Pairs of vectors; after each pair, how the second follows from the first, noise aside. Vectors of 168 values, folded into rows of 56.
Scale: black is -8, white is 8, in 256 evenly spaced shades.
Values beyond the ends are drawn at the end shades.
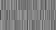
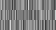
reversed, negated, scaled up.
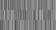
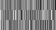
reversed, scaled up.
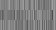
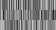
reversed, scaled up.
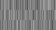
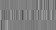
reversed, partly zeroed.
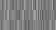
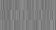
wrapped around, shrunk.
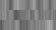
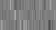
negated, partly zeroed.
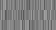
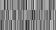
reversed, scaled up.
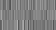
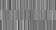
copied.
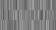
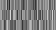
reversed, negated, scaled up.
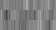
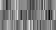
reversed, scaled up.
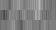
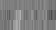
reversed, partly zeroed.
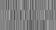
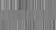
wrapped around, negated, partly zeroed.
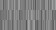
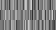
wrapped around, scaled up.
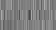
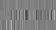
reversed, partly zeroed.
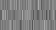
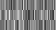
reversed, negated, scaled up.
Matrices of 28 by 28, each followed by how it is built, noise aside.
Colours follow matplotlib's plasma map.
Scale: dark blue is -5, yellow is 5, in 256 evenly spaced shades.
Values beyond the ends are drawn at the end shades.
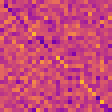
diagonal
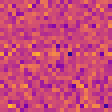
uneven rows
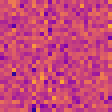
uneven columns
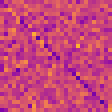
diagonal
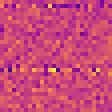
uneven rows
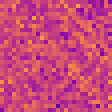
Toeplitz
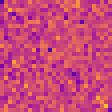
diagonal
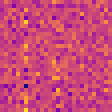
uneven columns
